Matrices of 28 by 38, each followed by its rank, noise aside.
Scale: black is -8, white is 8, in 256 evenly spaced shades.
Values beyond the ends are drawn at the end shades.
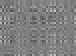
two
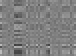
one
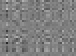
two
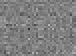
four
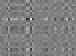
one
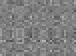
three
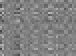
two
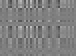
one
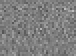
six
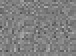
six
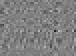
four
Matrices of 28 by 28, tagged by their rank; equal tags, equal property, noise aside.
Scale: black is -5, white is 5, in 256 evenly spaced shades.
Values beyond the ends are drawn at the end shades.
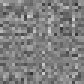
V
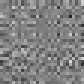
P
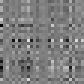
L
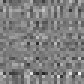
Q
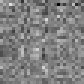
P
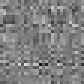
P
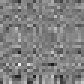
Q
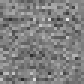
V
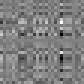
L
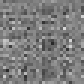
V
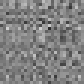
P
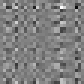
L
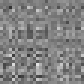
Q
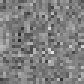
V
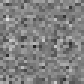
V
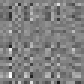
L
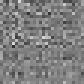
P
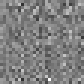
V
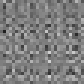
Q
